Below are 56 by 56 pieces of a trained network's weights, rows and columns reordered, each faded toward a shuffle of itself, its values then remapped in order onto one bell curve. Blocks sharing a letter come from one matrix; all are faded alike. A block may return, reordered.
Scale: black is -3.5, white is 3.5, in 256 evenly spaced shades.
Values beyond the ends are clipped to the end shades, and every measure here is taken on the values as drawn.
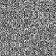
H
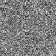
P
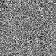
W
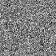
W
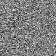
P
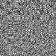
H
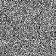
P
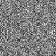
H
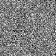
P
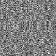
H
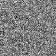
P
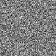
H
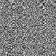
H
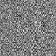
H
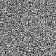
W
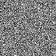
P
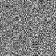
H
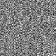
H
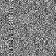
H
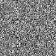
P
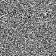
W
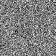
W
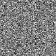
P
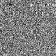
W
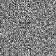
P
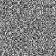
H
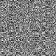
H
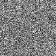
P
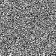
W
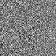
H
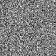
W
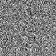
H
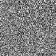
P
